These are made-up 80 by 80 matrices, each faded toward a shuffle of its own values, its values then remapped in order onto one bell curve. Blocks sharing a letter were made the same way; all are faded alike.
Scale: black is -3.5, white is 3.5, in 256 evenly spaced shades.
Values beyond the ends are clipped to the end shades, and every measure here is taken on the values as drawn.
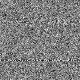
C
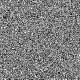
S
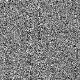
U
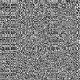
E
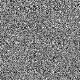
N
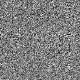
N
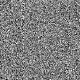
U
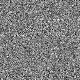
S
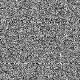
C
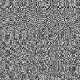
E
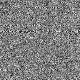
C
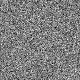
S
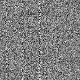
U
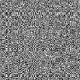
E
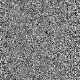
U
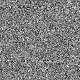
S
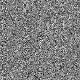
U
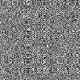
E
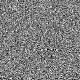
S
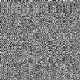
E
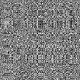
E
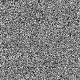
S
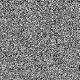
N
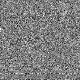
C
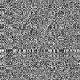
E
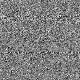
C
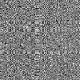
E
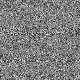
C
